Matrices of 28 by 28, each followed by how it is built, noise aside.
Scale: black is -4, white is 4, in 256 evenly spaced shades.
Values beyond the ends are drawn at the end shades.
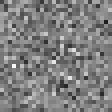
noise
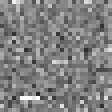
uneven rows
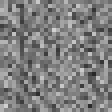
repeating rows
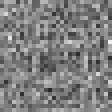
blocks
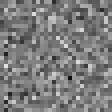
repeating rows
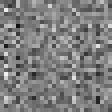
low rank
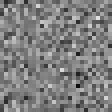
repeating rows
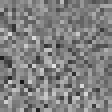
lower triangular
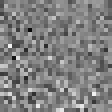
lower triangular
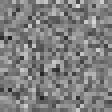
repeating rows
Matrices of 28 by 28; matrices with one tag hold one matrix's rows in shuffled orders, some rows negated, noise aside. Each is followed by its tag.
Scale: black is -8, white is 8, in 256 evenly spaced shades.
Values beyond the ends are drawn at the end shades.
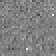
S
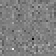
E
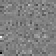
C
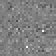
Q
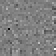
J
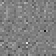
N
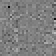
J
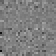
C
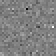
S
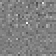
Q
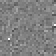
J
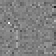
J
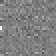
C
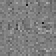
Q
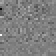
C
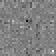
S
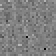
N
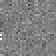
C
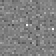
S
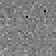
N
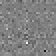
N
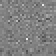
Q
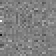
C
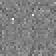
E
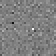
E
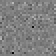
E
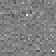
S
